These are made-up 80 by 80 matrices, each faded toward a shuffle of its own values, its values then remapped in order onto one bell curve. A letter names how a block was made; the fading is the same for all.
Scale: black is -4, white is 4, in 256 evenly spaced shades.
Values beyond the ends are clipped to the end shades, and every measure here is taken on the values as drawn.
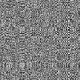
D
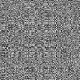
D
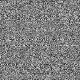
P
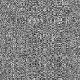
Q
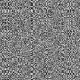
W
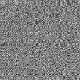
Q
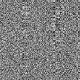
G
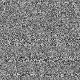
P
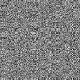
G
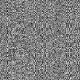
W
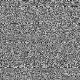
P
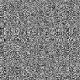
G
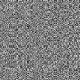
D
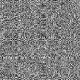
Q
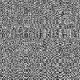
D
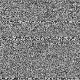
P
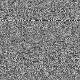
P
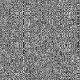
W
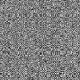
D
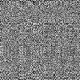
Q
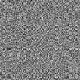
D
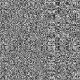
Q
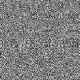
Q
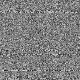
P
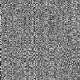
W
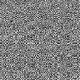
D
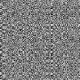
W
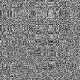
G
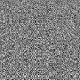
Q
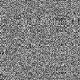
G
